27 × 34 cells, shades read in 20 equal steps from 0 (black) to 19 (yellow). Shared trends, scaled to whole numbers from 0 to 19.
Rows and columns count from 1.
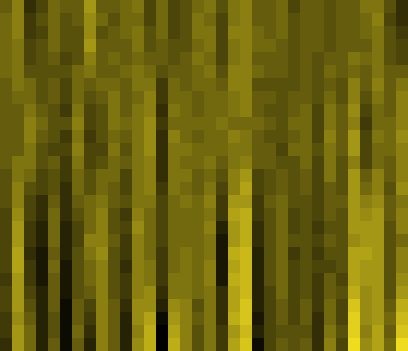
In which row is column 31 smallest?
10
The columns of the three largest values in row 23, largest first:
21, 30, 20
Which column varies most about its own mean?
34
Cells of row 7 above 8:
15
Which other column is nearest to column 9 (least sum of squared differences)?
31
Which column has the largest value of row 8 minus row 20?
19
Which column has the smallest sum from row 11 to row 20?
6
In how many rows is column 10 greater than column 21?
1
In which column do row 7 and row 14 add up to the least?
14
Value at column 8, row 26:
4
